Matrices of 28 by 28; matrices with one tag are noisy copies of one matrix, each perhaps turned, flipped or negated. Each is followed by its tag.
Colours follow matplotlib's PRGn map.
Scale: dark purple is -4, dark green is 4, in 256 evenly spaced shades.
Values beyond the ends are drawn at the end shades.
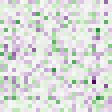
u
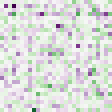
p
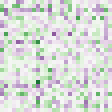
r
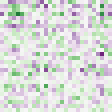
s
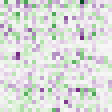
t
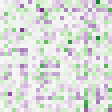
s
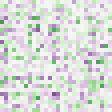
t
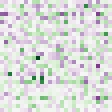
p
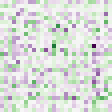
u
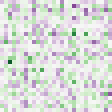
r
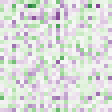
u
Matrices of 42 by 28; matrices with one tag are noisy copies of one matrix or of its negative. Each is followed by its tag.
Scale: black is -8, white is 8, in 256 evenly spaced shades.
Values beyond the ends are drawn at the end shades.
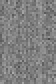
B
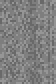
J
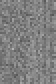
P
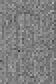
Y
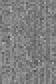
P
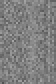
J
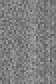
J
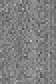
J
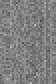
P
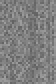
J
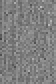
Y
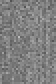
P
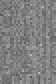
P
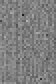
Y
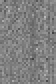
J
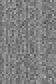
B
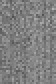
P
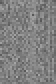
J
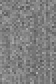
P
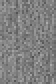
Y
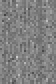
B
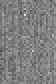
Y
